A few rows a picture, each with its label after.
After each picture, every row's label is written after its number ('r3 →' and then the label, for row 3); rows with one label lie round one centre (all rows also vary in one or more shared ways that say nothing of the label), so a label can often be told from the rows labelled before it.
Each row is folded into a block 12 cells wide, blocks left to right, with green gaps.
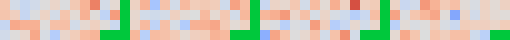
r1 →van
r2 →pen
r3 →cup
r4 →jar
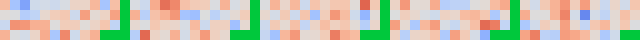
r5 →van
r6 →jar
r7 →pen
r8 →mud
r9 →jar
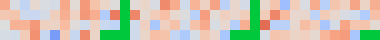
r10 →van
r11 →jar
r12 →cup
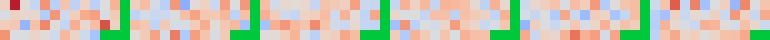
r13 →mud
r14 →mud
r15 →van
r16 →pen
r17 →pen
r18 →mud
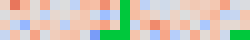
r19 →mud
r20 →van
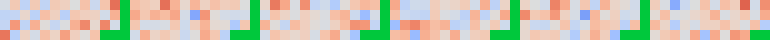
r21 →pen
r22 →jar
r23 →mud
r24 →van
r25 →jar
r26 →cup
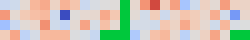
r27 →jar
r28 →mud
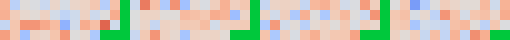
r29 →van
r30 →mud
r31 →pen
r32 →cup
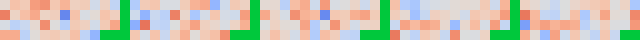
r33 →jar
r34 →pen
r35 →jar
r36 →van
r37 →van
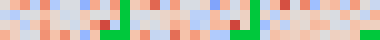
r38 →mud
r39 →mud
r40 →mud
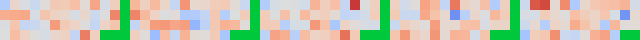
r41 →cup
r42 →van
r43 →cup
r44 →jar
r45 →mud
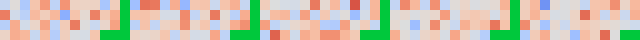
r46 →jar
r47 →mud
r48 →cup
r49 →mud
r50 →cup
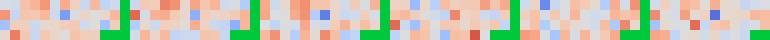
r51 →jar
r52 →jar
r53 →jar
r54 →cup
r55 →cup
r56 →jar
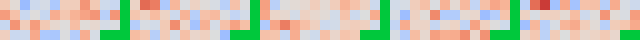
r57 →van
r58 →mud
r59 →van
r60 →pen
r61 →mud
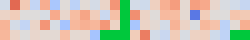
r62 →mud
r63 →jar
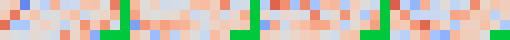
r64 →cup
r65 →van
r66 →mud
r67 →van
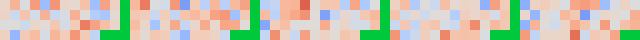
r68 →pen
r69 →mud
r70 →jar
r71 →pen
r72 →pen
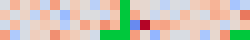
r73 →pen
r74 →van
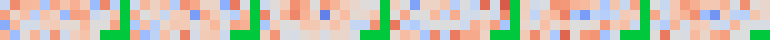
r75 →pen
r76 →pen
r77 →jar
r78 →cup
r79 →jar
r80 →jar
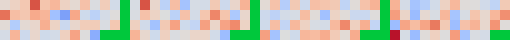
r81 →jar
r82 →mud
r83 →pen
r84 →van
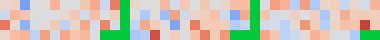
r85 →cup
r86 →pen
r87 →mud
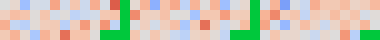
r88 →cup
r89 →jar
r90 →cup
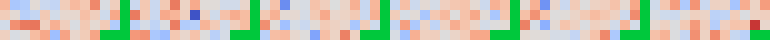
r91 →van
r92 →jar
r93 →cup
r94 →pen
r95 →cup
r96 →mud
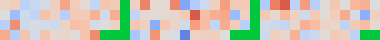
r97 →pen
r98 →mud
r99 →mud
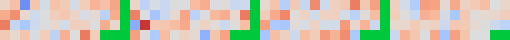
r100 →cup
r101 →van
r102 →cup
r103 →jar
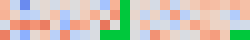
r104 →van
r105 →pen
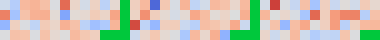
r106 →jar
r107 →cup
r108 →mud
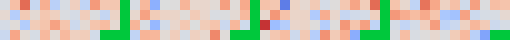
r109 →mud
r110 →cup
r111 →cup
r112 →jar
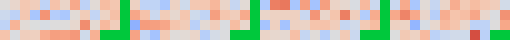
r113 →pen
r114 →van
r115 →mud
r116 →cup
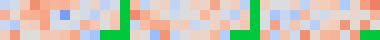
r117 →jar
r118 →van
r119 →pen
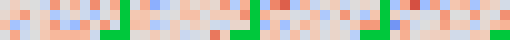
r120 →cup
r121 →cup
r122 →mud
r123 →mud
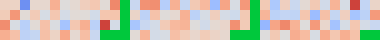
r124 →cup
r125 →mud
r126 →van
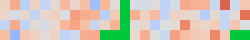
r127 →pen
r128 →cup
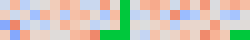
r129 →pen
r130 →pen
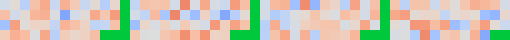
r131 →jar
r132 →pen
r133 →mud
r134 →van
